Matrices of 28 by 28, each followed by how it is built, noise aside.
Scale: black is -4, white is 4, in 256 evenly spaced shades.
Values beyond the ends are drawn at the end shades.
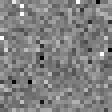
sparse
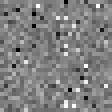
sparse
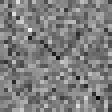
diagonal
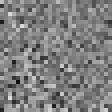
lower triangular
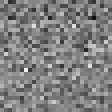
repeating columns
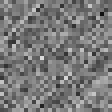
Hankel
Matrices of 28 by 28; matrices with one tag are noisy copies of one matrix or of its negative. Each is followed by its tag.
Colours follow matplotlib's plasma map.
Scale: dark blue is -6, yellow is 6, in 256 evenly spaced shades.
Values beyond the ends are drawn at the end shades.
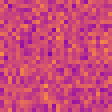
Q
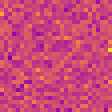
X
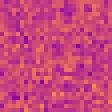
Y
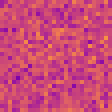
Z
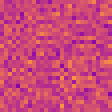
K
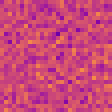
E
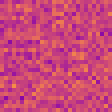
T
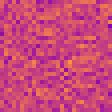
K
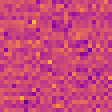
T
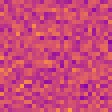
X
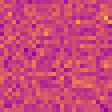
K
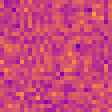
Y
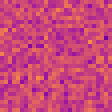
Z
